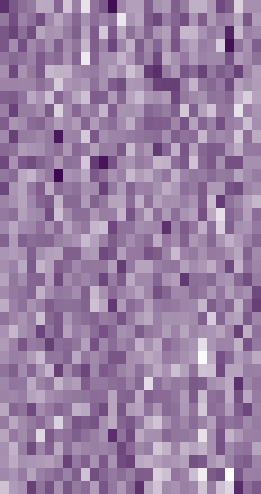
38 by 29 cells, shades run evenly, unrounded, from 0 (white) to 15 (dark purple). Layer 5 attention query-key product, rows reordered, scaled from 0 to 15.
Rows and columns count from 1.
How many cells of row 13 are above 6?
25
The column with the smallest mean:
23
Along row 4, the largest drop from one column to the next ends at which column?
27
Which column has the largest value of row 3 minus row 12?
26
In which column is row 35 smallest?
18
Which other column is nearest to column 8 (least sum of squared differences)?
15
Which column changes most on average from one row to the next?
7
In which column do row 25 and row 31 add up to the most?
14
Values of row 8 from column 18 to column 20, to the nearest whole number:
7 6 11
